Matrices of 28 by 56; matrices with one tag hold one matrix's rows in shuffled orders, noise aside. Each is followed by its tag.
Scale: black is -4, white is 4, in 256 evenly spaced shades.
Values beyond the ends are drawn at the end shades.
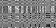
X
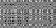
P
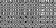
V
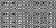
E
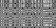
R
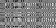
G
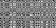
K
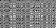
K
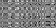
X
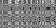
X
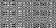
E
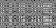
R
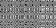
V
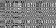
G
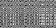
V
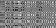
G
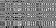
G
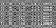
R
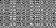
K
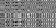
G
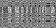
X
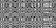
R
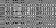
G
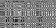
G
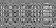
R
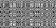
K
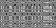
R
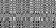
K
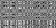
E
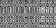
V
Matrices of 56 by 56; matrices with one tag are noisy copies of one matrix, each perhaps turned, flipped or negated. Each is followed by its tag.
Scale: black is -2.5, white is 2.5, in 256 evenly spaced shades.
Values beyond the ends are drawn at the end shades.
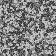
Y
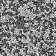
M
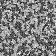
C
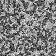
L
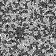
M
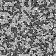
Y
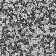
Y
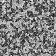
Y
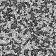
Y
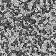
L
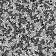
C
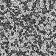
L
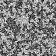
M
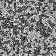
M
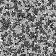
C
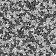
C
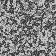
L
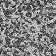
L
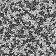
C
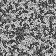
M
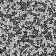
C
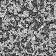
Y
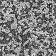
Y
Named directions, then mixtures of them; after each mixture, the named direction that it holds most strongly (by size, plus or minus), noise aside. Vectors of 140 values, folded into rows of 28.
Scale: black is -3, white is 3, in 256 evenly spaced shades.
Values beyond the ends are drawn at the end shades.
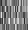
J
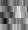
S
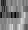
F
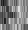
S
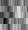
S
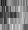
F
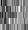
J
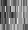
J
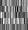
J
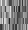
J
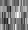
S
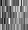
J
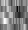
S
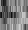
F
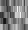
S
